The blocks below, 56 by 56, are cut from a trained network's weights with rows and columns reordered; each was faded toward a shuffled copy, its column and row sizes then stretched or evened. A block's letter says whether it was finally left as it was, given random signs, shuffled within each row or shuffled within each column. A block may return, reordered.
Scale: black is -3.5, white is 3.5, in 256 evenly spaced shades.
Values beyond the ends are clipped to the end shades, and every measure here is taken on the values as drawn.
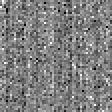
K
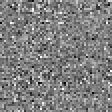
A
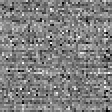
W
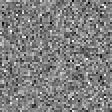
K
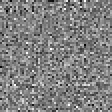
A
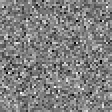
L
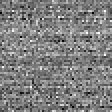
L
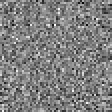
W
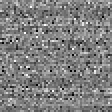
L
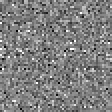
L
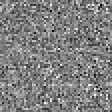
A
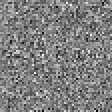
A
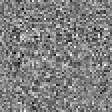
W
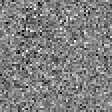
K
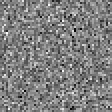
K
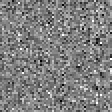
K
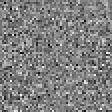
W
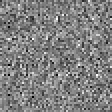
A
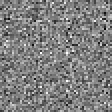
A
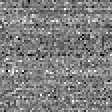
L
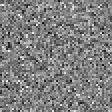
L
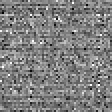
W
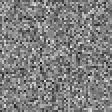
K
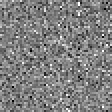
K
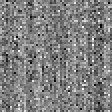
K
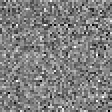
W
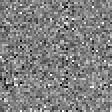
A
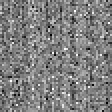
K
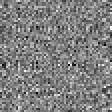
W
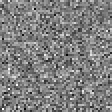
A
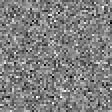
L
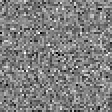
L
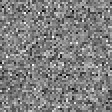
L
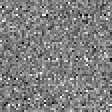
L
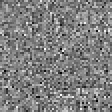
W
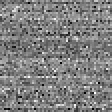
L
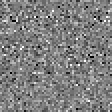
L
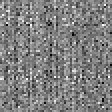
W
